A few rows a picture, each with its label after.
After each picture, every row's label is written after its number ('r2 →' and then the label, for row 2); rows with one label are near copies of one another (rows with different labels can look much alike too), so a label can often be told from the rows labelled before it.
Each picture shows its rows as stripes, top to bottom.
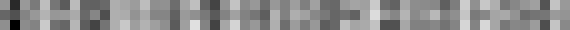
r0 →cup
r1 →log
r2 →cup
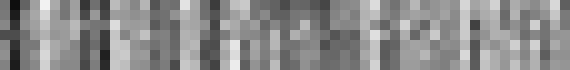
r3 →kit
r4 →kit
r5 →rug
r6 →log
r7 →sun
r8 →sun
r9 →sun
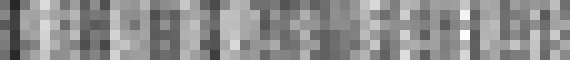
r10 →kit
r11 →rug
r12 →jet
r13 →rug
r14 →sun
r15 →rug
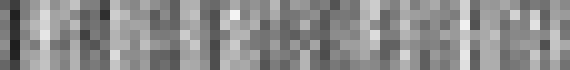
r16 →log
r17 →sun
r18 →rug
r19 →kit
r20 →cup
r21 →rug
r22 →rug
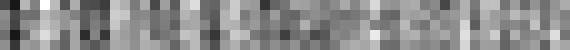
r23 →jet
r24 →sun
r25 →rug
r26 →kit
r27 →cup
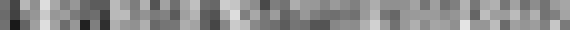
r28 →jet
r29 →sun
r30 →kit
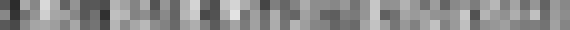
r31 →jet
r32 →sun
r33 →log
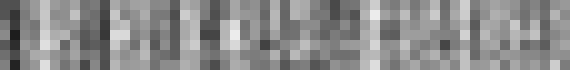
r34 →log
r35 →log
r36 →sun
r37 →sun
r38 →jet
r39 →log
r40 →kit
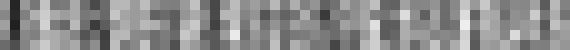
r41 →cup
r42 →rug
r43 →cup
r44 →sun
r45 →log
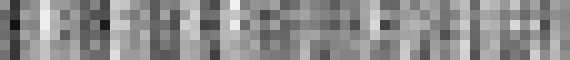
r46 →sun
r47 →jet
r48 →sun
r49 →jet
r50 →rug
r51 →rug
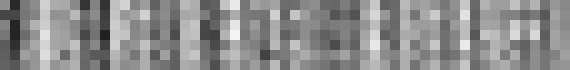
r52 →sun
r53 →log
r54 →sun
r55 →sun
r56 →log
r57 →jet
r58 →log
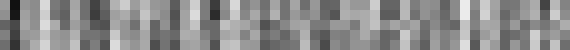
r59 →cup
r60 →cup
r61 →jet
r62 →rug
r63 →rug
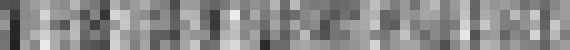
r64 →log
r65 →sun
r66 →cup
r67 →rug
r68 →jet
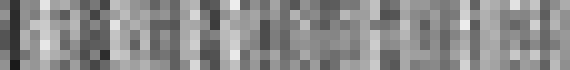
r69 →sun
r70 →cup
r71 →rug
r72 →jet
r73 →jet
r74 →sun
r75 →cup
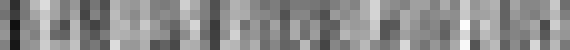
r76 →kit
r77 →kit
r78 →cup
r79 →cup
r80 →rug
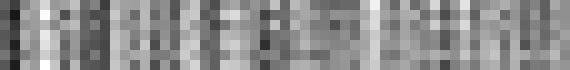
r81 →log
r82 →jet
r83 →log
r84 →jet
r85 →jet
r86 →kit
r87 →jet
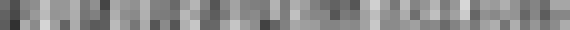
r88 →log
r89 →log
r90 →jet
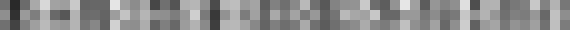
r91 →rug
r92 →cup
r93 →rug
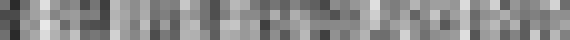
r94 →kit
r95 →log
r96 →jet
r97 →rug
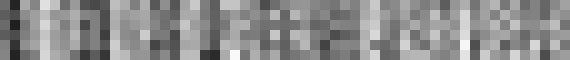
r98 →jet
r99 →log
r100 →kit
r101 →log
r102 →rug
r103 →sun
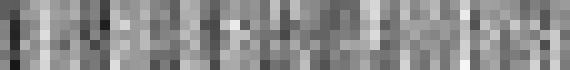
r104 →log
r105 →log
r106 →sun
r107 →kit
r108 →cup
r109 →rug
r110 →rug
